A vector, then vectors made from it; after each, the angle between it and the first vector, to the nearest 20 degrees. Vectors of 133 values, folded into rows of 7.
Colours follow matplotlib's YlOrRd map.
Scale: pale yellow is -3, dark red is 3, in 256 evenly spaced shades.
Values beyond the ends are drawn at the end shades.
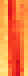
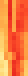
40 degrees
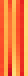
80 degrees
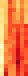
60 degrees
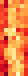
140 degrees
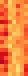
140 degrees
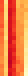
40 degrees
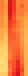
20 degrees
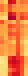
40 degrees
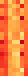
140 degrees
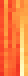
80 degrees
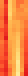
160 degrees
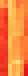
160 degrees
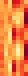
100 degrees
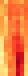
40 degrees
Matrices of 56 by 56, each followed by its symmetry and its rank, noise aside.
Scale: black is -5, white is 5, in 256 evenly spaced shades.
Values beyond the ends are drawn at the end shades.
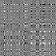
no symmetry, rank two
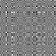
no symmetry, rank two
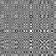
symmetric, rank two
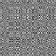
no symmetry, rank three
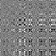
symmetric, rank two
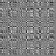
no symmetry, rank three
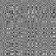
no symmetry, rank three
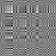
symmetric, rank one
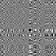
symmetric, rank two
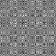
symmetric, rank two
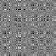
no symmetry, rank three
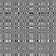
no symmetry, rank one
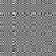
no symmetry, rank two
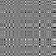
no symmetry, rank one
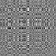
antisymmetric, rank two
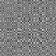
no symmetry, rank three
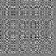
no symmetry, rank three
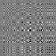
symmetric, rank two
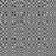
symmetric, rank two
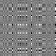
no symmetry, rank one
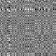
no symmetry, rank three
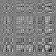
symmetric, rank two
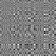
no symmetry, rank three
